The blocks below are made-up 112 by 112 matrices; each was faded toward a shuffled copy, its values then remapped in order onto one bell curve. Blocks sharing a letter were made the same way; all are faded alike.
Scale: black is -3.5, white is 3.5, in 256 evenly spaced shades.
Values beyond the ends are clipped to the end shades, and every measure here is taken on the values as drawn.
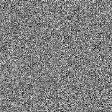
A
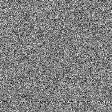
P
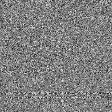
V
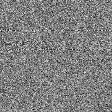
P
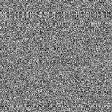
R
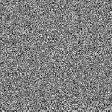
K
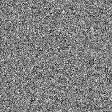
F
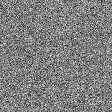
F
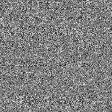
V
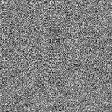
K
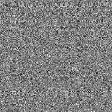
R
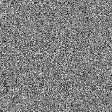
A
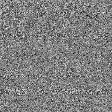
V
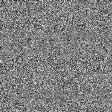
V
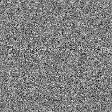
V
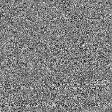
A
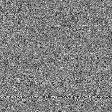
V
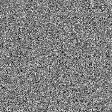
V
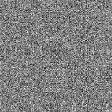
K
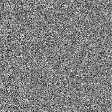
V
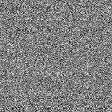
R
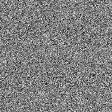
P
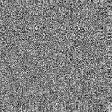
K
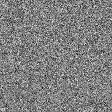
F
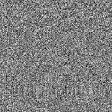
K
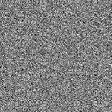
K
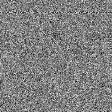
A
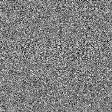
V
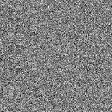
K
